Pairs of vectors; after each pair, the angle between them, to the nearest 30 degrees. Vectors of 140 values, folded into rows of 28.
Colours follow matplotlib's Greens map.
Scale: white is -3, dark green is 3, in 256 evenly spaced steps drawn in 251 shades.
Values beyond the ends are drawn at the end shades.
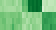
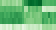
60 degrees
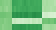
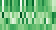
90 degrees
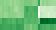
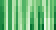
90 degrees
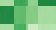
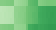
150 degrees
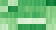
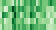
60 degrees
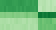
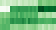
120 degrees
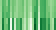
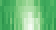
60 degrees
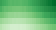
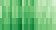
150 degrees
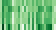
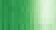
90 degrees
